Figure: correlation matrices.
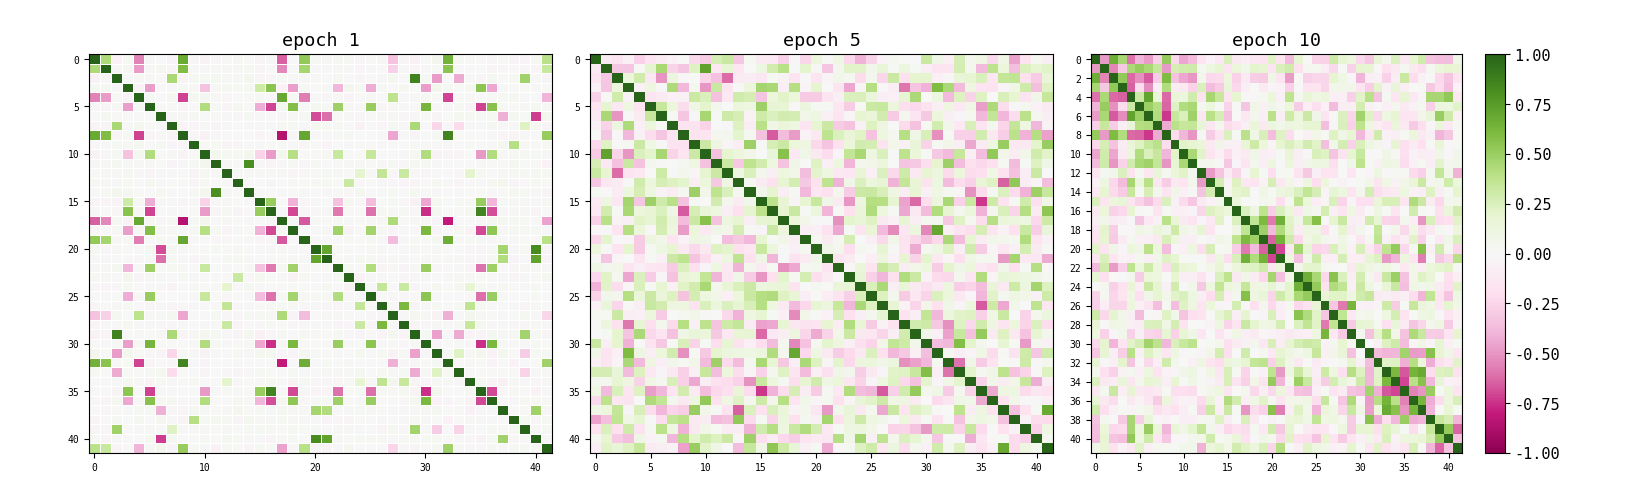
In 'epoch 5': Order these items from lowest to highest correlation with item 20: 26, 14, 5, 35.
35, 14, 5, 26
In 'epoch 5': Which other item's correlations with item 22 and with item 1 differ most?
17
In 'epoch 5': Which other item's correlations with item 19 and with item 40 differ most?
14
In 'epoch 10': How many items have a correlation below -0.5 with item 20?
3
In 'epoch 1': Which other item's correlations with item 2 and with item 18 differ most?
29
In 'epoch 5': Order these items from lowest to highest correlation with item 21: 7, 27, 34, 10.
10, 27, 34, 7
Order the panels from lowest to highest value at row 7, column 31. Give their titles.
epoch 1, epoch 10, epoch 5
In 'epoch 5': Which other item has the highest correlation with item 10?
1
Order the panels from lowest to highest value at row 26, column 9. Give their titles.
epoch 10, epoch 5, epoch 1
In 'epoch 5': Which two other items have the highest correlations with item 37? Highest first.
41, 9
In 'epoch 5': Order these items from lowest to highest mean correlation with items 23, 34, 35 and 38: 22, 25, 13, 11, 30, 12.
11, 12, 25, 22, 30, 13
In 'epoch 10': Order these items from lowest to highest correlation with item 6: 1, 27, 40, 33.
27, 33, 40, 1
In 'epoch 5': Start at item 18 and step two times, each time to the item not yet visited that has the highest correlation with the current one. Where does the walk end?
3
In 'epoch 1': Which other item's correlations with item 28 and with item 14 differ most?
11
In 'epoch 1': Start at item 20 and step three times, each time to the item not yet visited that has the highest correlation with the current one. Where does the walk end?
37
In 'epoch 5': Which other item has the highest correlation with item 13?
38
